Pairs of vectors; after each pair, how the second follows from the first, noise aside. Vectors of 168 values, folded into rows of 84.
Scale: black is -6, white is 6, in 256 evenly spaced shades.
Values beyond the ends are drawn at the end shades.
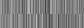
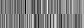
reversed, scaled up.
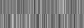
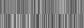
copied.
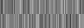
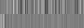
reversed, negated, partly zeroed.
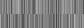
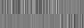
negated, partly zeroed.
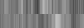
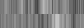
copied.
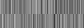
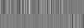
reversed, negated, partly zeroed.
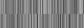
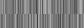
copied.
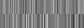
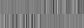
negated, partly zeroed.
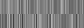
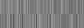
shrunk.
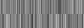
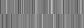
reversed, negated, partly zeroed.
